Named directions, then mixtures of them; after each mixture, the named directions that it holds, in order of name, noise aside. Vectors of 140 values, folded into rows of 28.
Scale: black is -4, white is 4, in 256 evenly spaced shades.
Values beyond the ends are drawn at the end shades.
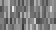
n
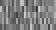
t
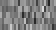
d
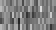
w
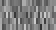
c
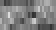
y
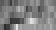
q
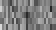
c, n, w.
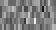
d, n.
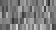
d, q.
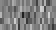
d, w.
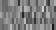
d.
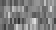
n, q, y.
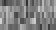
c, t, y.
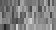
d, q, w.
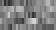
q, y.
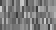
t.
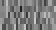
c, d.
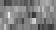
y.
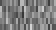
d, t.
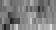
q, y.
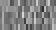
d.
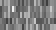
n.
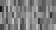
n, t, w.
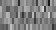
d.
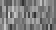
c, t, y.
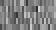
t.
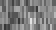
q, t.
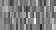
c, d.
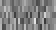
c.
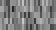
n.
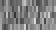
c, q.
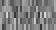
c.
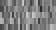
w.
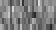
n, w, y.
